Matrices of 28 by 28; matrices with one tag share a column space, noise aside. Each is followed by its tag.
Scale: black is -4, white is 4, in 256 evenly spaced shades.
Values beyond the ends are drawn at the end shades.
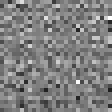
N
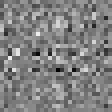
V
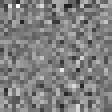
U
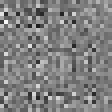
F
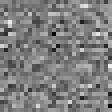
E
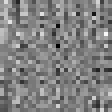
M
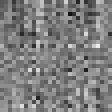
M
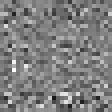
F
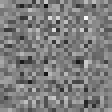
N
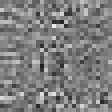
F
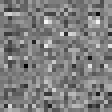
E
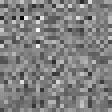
N
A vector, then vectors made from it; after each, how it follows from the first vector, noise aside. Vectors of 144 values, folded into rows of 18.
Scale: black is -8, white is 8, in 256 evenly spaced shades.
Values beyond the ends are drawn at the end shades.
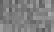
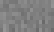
reversed, shrunk.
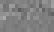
reversed, partly zeroed.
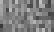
negated, scaled up.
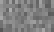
negated.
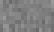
reversed, shrunk.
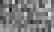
scaled up.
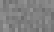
reversed, shrunk.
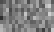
scaled up.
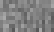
reversed.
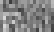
reversed, scaled up.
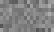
sign-scrambled.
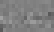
negated, partly zeroed.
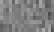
negated.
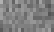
negated.
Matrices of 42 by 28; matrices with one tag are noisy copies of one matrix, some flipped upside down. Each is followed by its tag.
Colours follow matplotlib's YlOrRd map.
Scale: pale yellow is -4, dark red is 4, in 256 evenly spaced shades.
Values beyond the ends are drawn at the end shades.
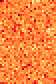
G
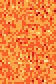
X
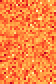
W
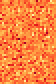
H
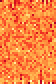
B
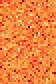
X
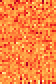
B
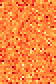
W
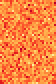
G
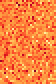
W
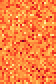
X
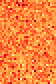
W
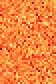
X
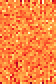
B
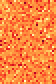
H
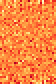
B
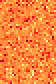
W
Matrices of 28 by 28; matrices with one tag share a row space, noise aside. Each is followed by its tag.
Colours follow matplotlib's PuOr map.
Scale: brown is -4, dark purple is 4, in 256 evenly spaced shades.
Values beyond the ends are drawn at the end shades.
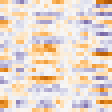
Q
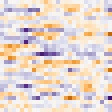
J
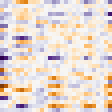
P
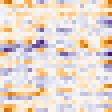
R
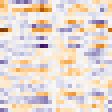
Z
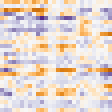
R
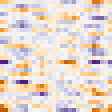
Z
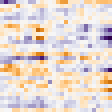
R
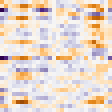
Z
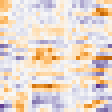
Q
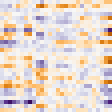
R
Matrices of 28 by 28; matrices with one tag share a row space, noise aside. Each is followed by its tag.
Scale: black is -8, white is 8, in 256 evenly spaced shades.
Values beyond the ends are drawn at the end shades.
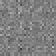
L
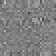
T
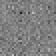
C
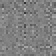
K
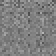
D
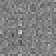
C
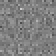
L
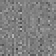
C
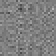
L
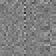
K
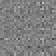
D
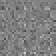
K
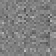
K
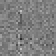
L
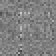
L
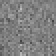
L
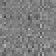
T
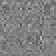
T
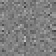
K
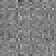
L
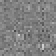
D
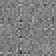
L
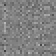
T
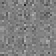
K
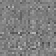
C
